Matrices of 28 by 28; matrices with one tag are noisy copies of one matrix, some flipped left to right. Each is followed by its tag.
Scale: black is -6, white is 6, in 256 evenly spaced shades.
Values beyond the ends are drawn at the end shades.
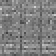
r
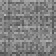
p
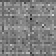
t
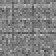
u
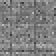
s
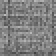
p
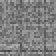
s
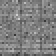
r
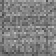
p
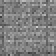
p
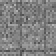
s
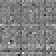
s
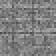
u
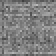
t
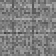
u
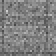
p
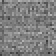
p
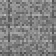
p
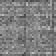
t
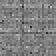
u
